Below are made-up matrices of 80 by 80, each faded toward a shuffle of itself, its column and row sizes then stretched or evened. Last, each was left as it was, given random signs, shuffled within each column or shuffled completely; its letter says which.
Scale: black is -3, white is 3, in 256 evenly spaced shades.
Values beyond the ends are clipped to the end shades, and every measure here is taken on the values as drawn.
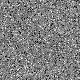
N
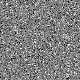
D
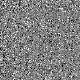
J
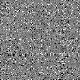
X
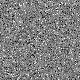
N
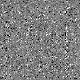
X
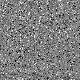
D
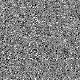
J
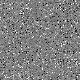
J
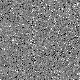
D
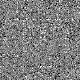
J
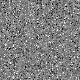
D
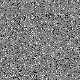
J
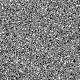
N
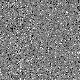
D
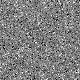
N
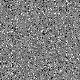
D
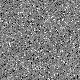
N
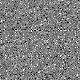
X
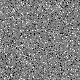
N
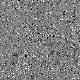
X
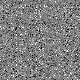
J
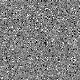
X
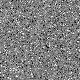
N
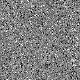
D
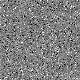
D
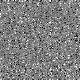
X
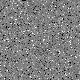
N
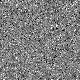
N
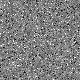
N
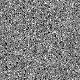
D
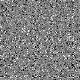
X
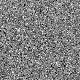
N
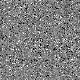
J
